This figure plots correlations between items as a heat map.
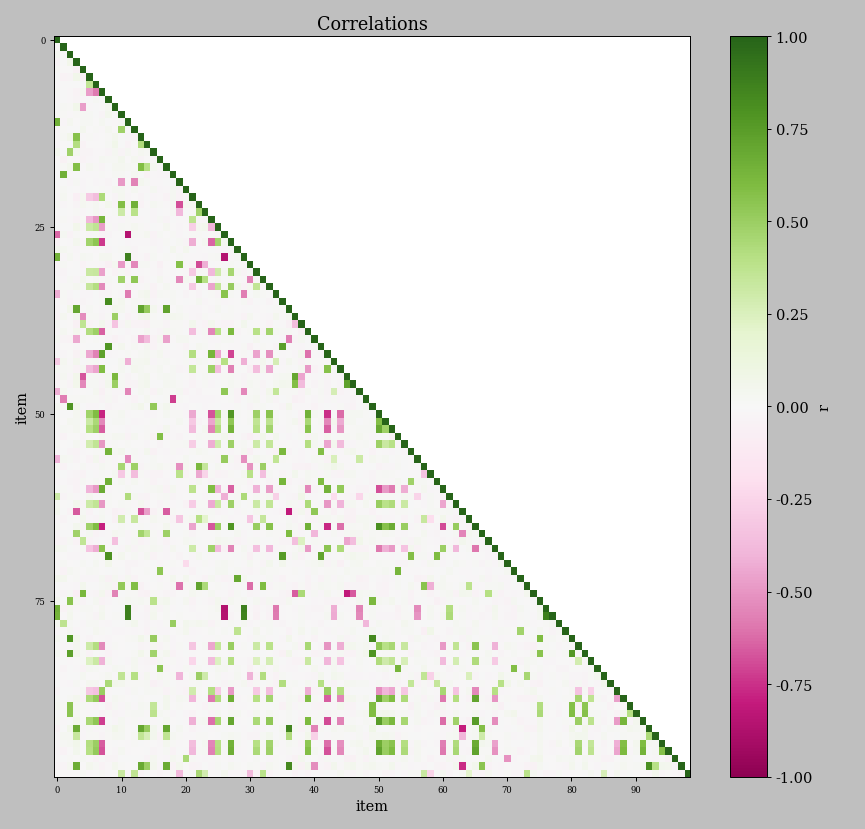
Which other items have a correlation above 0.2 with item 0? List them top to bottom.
11, 29, 61, 76, 77
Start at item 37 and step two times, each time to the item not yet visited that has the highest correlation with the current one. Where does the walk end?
46
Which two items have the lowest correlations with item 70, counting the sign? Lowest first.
96, 20
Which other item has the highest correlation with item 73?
22
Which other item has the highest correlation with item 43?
26
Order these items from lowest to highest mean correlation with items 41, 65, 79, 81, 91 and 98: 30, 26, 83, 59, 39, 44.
44, 30, 26, 59, 83, 39
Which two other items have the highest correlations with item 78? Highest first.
18, 1
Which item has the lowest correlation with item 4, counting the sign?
45
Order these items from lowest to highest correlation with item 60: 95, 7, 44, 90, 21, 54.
95, 54, 90, 21, 44, 7
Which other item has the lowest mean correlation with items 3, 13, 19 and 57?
63
